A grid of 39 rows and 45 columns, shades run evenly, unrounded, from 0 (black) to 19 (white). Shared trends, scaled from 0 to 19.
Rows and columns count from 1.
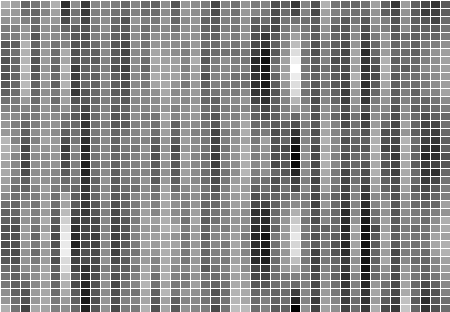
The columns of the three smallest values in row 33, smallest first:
37, 27, 26
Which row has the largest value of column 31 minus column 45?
20
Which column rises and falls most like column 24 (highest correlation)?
15
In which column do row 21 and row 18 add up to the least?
30
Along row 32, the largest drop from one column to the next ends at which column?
8
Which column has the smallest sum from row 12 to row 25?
9
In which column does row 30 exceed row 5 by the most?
7
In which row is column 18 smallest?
19
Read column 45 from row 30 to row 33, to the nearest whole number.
12 13 13 12
